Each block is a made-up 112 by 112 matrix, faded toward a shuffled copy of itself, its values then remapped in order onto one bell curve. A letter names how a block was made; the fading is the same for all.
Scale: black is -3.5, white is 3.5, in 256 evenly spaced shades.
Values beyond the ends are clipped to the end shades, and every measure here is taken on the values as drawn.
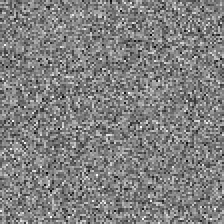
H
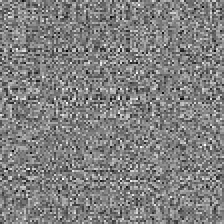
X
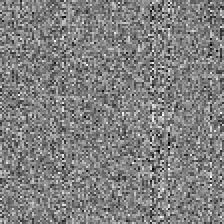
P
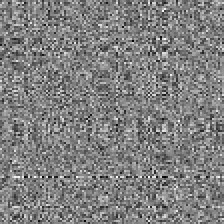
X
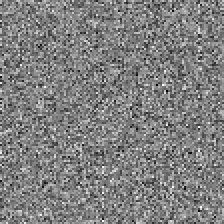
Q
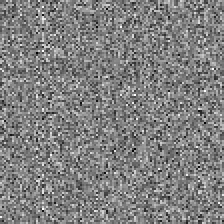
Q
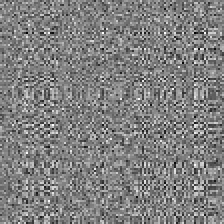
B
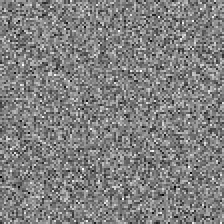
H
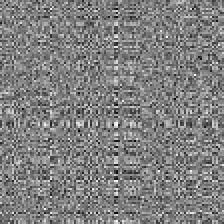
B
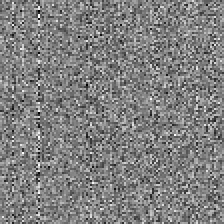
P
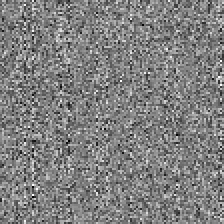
P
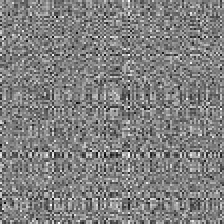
B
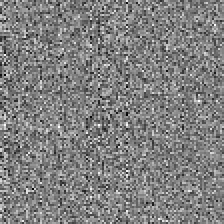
P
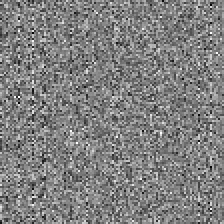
P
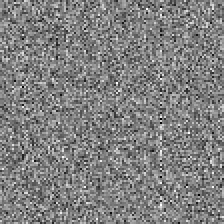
Q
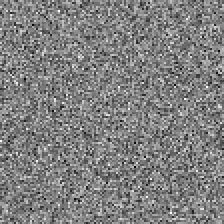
H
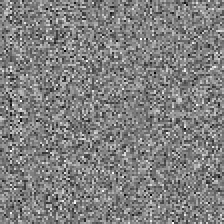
Q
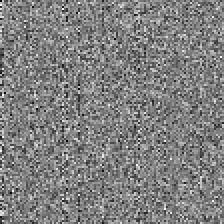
P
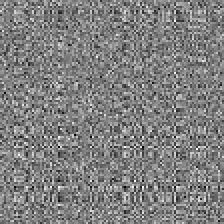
B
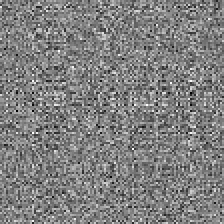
X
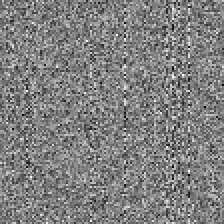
P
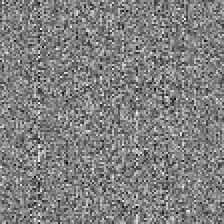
P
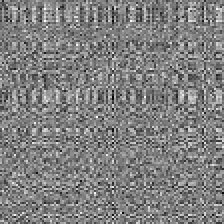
B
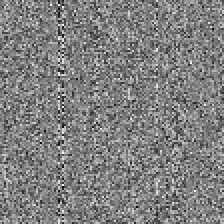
P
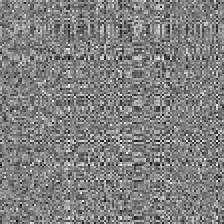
B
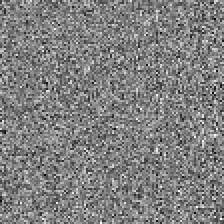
Q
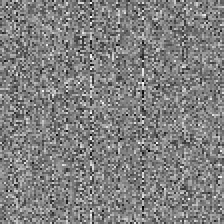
P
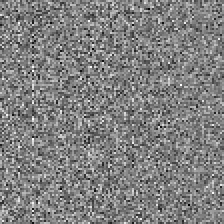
Q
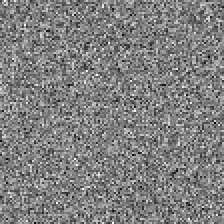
H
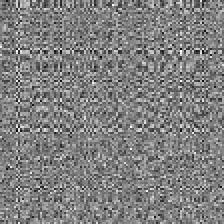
B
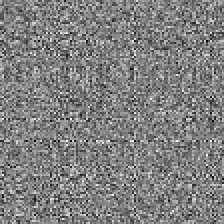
X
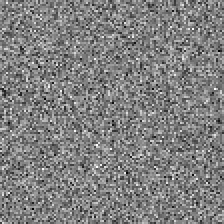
H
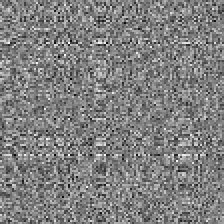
X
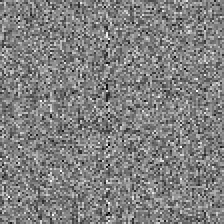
Q
